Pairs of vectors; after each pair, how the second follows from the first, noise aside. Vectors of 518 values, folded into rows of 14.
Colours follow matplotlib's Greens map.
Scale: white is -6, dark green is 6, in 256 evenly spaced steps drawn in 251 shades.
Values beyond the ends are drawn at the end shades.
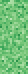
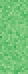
reversed, negated, shrunk.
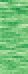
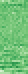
wrapped around, negated, partly zeroed.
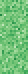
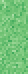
reversed, negated, shrunk.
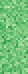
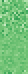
wrapped around, negated, partly zeroed.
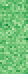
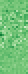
reversed, partly zeroed.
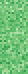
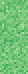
reversed, negated, shrunk.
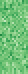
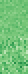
wrapped around, negated, partly zeroed.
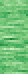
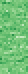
reversed, partly zeroed.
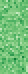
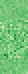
wrapped around, negated, partly zeroed.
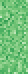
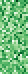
reversed, scaled up.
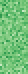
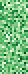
reversed, scaled up.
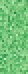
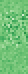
reversed, partly zeroed.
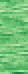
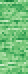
reversed.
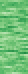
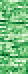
reversed, scaled up.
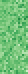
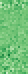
reversed, partly zeroed.
